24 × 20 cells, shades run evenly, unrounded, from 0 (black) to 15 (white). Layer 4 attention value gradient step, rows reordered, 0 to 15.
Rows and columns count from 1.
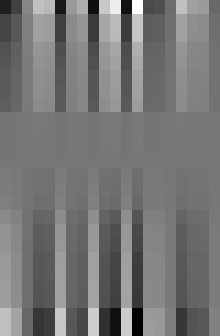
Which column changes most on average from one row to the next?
13
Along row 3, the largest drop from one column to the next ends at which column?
12
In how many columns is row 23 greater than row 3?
9
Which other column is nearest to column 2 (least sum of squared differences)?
14
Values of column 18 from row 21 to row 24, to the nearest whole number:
6 6 5 5
